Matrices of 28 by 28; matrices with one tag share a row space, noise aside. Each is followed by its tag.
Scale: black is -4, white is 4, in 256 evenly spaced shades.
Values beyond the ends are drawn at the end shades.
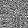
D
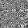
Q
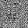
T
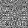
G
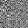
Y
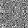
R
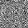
R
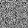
G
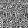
D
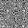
R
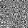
R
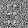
T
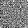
D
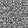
D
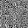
G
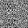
T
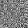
Q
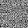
D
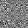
Y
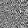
Q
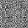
G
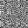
Y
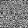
D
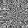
D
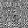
T
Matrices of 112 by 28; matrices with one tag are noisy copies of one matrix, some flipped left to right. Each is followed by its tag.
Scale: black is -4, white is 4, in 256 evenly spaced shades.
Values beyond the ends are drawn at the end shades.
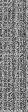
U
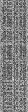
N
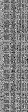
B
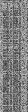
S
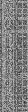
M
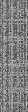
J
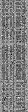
N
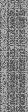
S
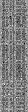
N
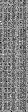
U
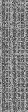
U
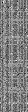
J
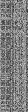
M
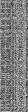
M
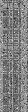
S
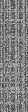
J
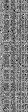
B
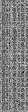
U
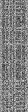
N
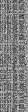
B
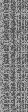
B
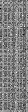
U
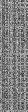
U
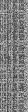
B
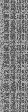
B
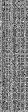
U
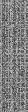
U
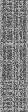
N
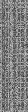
U
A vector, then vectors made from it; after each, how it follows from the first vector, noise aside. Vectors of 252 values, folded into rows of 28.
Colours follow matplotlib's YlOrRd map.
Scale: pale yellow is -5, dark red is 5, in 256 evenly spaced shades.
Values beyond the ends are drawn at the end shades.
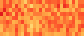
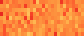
wrapped around, negated, partly zeroed.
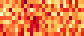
negated, scaled up.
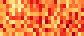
wrapped around, scaled up.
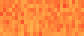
shrunk.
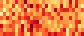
negated, scaled up.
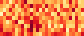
negated, scaled up.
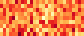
wrapped around, scaled up.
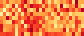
negated, scaled up.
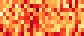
negated, scaled up.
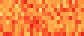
negated.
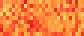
negated.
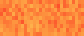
shrunk.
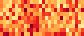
negated, scaled up.
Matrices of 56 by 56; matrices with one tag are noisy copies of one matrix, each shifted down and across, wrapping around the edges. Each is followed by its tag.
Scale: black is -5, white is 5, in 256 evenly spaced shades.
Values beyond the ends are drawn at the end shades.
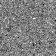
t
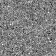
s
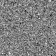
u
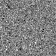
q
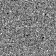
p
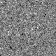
q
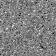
q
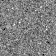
q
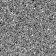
s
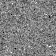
t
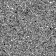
t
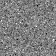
p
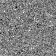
s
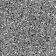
p
